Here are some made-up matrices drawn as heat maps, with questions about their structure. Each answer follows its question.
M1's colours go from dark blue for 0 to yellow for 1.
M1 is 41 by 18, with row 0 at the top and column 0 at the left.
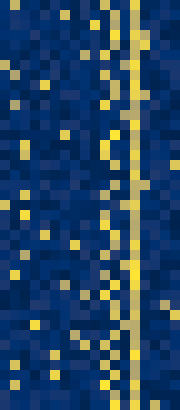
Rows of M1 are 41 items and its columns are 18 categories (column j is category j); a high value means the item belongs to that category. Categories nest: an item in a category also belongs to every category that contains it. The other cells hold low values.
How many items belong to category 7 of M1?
2
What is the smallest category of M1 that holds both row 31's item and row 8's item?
11
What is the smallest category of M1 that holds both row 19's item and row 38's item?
10
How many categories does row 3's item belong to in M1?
3
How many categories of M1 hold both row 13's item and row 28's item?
3
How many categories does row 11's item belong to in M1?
2
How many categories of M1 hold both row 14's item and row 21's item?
3
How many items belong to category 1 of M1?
6
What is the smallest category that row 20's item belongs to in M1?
0
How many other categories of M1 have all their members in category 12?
2
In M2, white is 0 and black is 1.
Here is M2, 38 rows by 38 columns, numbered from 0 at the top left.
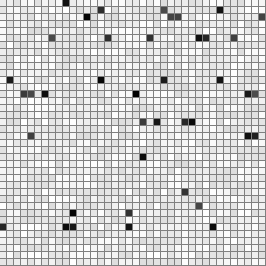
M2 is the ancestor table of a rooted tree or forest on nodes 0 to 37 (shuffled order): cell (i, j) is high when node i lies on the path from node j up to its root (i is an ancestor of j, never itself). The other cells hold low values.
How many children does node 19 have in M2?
3
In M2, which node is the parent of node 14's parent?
11
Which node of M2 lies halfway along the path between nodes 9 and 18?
32
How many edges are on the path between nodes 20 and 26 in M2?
4
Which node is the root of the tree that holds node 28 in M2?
5
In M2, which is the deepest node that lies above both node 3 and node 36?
13
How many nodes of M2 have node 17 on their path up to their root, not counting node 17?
4
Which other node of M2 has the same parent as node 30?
0
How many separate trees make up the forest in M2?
9
